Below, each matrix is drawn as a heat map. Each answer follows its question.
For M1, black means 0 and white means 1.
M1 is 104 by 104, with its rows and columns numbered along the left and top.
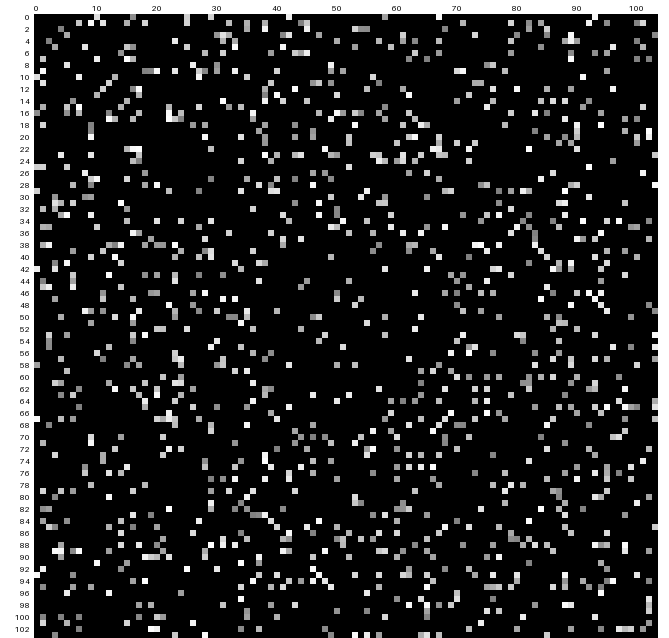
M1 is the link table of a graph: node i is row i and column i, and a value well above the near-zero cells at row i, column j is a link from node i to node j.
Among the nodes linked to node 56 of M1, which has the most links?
node 23
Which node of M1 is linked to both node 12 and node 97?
node 76
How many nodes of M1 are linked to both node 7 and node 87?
1
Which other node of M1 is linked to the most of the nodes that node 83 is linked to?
node 17
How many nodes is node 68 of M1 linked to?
11
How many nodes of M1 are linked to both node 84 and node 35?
3
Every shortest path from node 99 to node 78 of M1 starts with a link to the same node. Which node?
node 65
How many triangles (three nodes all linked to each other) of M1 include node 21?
3
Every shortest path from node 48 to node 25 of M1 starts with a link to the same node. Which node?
node 53
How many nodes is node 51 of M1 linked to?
6
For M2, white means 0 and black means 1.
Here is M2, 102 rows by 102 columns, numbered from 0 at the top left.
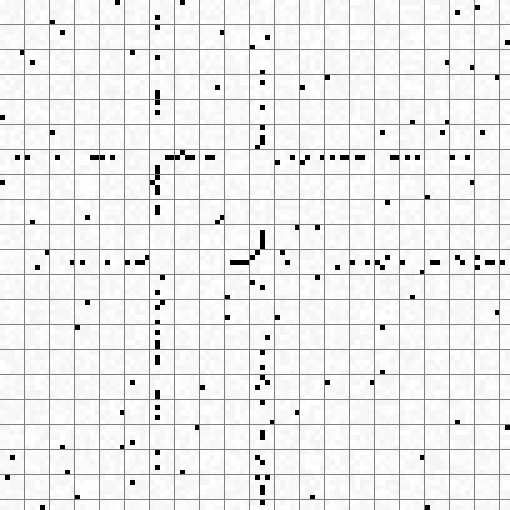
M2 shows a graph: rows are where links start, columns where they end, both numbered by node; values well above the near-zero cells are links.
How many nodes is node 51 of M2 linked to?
5
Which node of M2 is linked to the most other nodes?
node 31
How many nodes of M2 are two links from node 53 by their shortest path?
5
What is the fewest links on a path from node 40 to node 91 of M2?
3
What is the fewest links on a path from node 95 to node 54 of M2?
4
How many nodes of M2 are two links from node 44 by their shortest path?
2
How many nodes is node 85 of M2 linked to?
2
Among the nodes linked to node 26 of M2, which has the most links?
node 76
